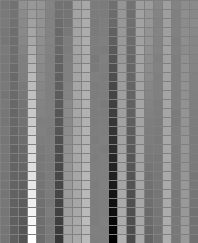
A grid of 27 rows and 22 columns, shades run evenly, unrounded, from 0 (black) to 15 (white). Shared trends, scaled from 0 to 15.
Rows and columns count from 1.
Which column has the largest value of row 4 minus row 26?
13
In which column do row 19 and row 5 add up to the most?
4
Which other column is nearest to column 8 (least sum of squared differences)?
21
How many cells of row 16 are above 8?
8
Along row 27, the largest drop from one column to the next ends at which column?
5
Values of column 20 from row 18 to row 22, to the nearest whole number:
7 7 7 7 7
